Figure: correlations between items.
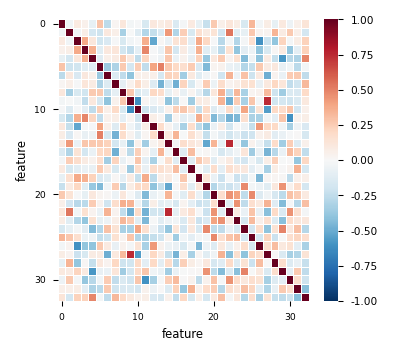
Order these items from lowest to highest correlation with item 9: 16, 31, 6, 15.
6, 15, 31, 16
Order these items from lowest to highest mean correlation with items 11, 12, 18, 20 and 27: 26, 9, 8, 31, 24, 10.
10, 24, 26, 31, 8, 9
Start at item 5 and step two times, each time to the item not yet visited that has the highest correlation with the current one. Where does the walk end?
15
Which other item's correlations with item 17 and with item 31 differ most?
5
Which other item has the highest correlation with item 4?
32
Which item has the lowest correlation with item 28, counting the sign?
2
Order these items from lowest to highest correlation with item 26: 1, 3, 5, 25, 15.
3, 25, 15, 1, 5
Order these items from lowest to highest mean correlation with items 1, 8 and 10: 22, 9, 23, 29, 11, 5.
11, 9, 29, 23, 5, 22
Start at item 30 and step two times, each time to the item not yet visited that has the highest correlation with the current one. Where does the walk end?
14
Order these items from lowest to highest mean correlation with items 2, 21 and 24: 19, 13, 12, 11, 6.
12, 13, 6, 11, 19
